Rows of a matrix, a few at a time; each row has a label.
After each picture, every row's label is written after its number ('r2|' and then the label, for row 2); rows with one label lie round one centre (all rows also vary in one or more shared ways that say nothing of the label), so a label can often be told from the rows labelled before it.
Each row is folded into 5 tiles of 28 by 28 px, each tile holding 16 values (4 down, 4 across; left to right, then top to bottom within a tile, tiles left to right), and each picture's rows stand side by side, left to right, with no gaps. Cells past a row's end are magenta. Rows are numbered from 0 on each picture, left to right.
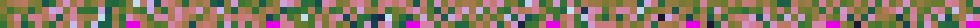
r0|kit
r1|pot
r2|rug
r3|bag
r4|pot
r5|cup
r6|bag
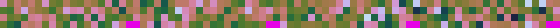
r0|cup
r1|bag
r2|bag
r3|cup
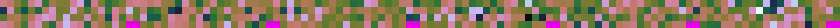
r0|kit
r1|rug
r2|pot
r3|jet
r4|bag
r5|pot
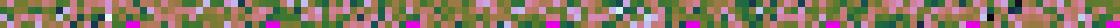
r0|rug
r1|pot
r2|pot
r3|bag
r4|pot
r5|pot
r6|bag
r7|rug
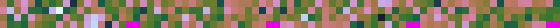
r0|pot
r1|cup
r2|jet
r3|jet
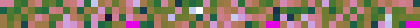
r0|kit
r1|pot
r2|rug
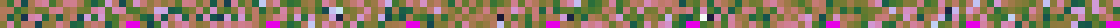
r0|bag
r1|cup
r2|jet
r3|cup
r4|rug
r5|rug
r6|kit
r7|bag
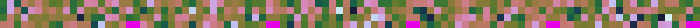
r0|pot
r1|kit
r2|pot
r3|cup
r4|rug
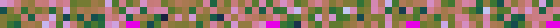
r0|cup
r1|cup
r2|cup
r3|cup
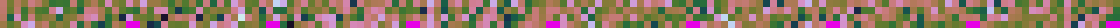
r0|jet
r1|cup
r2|cup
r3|kit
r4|jet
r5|jet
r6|bag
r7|pot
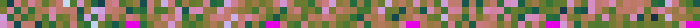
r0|bag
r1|pot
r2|cup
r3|pot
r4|bag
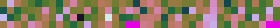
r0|rug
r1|kit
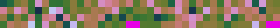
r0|jet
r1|cup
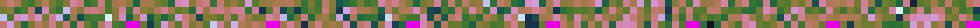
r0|rug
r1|cup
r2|rug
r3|bag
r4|kit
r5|cup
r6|pot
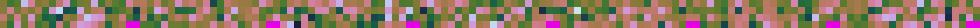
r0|pot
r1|cup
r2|bag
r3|cup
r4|cup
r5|kit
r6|kit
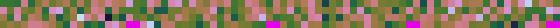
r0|jet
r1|bag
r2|pot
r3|jet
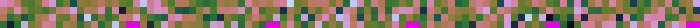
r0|cup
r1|cup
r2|kit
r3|pot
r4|cup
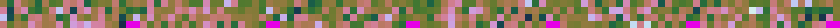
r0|rug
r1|pot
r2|rug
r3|jet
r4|pot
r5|jet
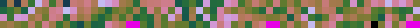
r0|jet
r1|pot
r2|jet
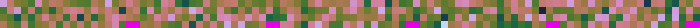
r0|cup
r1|pot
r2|kit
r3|cup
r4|kit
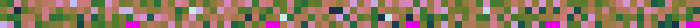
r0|bag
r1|jet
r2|rug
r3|cup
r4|bag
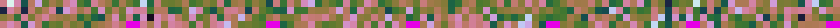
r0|kit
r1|rug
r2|pot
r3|rug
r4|kit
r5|bag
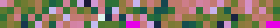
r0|kit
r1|bag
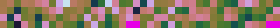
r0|bag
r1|jet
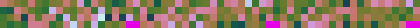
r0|kit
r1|jet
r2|jet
